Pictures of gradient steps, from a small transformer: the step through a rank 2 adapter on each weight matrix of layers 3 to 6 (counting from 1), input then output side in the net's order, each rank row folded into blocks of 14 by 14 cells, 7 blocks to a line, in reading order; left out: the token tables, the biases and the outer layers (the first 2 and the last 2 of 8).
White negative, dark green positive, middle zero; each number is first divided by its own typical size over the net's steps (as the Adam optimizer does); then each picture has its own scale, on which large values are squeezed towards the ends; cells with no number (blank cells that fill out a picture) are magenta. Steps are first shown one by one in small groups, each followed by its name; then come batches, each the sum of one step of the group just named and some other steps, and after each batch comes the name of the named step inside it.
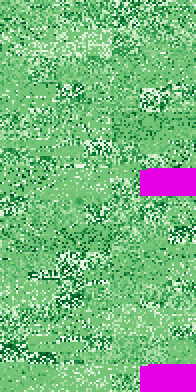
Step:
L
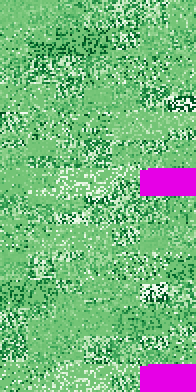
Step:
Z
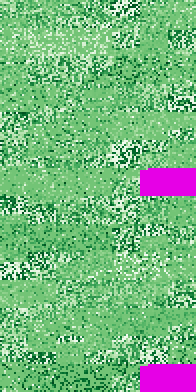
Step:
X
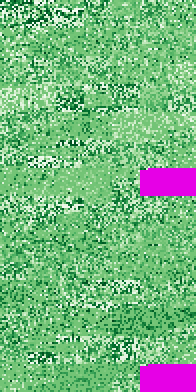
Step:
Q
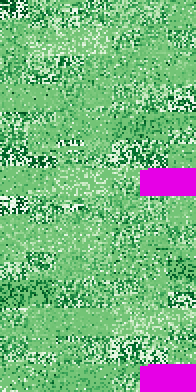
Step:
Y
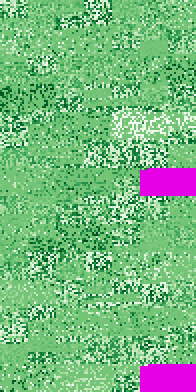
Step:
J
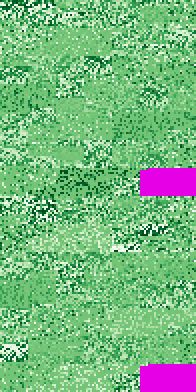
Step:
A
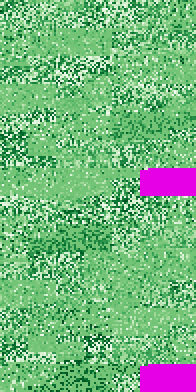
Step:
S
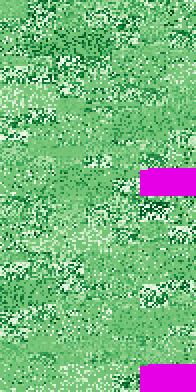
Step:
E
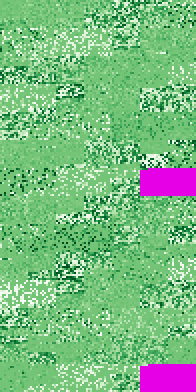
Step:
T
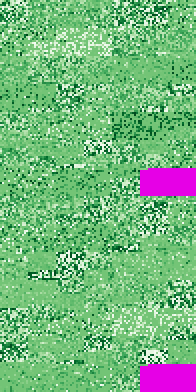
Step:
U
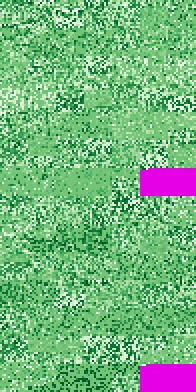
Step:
Q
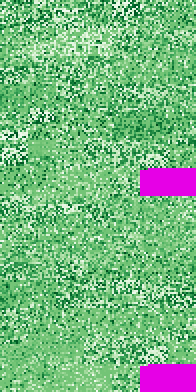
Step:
Q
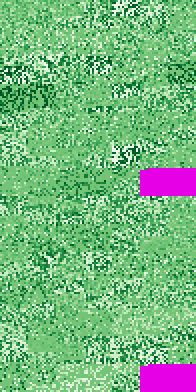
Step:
J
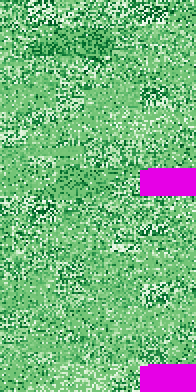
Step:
A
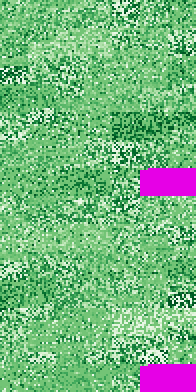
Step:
U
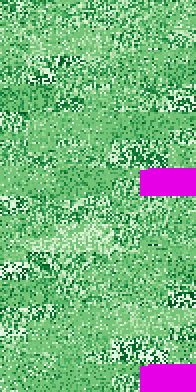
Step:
Y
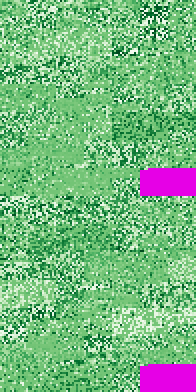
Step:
S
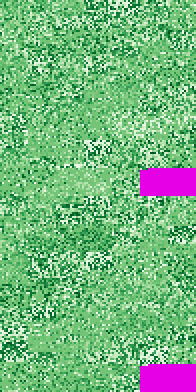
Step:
L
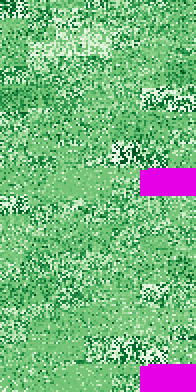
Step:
Y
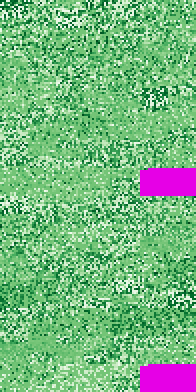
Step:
Q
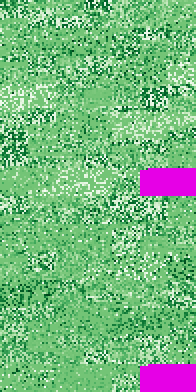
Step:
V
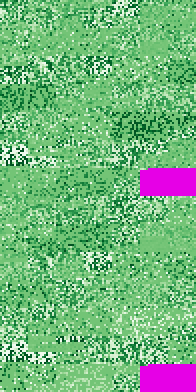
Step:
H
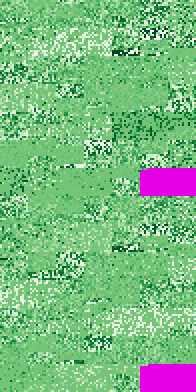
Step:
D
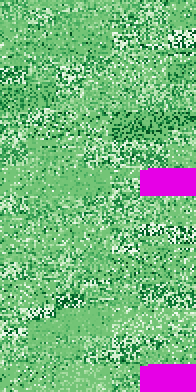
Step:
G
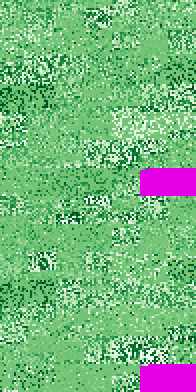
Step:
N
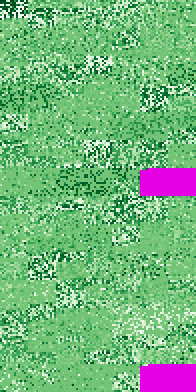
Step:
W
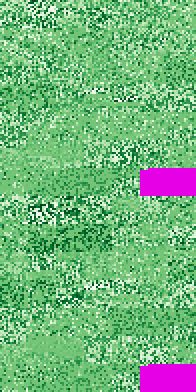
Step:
N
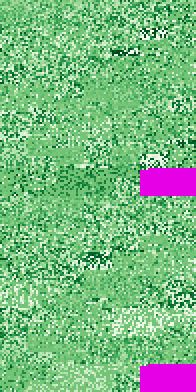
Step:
D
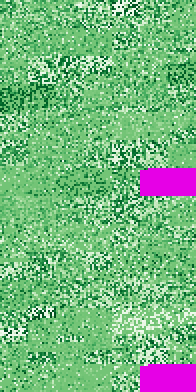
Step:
W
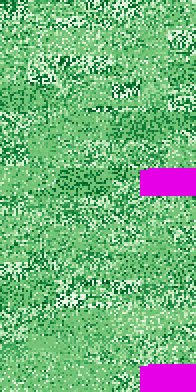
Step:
W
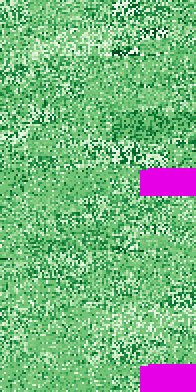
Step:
D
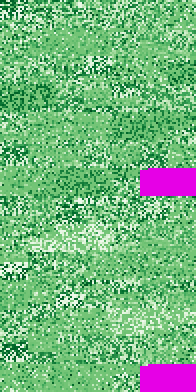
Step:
W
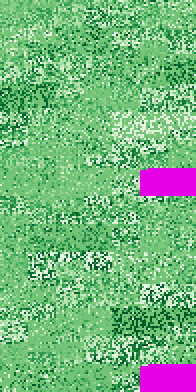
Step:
N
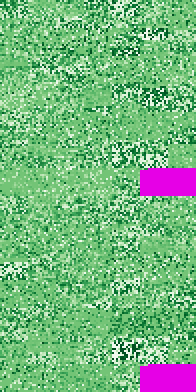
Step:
V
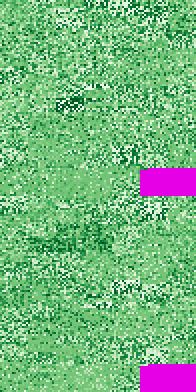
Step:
V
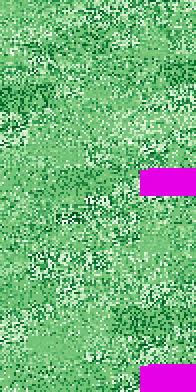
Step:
N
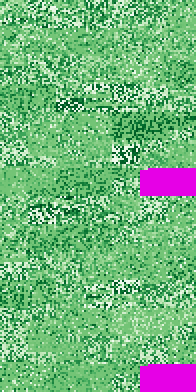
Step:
H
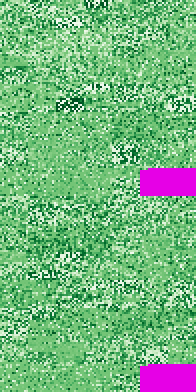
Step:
V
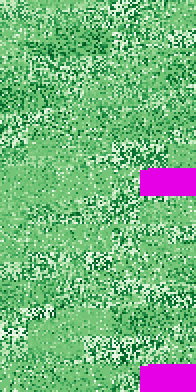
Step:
G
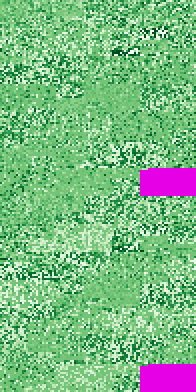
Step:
D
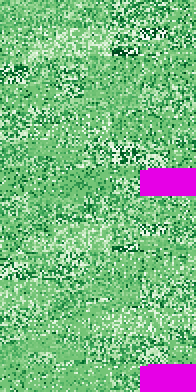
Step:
D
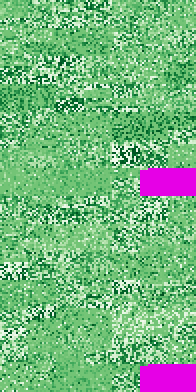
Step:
G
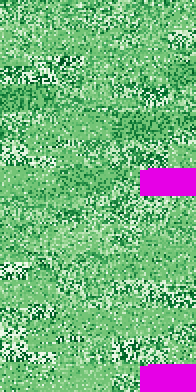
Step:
H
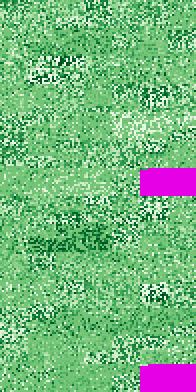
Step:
V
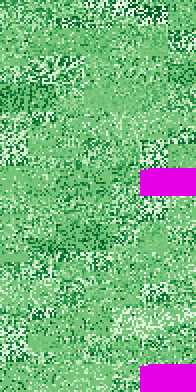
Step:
H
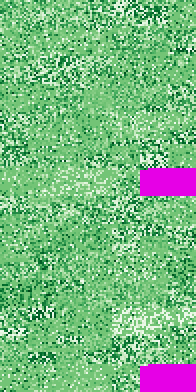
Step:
V
